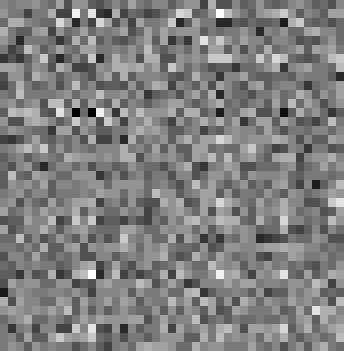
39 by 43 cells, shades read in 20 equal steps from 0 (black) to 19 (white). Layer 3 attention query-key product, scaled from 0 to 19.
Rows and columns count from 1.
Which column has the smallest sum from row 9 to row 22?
1
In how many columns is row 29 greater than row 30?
18
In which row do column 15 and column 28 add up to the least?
13
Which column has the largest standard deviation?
28
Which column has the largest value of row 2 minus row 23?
24
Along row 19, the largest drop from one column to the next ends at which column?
25
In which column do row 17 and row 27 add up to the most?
16
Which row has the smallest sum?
27
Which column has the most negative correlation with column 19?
7
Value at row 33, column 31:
9
